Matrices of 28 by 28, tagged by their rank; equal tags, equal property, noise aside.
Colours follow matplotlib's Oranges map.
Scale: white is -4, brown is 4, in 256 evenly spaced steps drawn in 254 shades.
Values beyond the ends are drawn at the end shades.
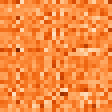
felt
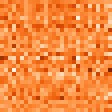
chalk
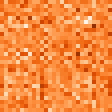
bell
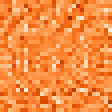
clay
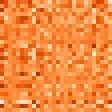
chalk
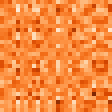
chalk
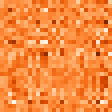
chalk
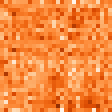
bell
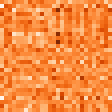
chalk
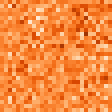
bell
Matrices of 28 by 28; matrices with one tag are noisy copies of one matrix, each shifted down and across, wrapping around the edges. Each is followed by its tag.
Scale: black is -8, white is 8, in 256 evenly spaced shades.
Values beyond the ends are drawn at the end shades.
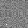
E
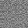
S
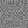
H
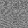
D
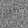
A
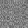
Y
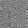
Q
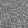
A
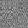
Y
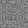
E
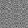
S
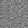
S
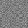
Q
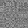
A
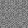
Q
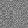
Q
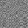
Q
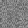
Y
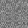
Y
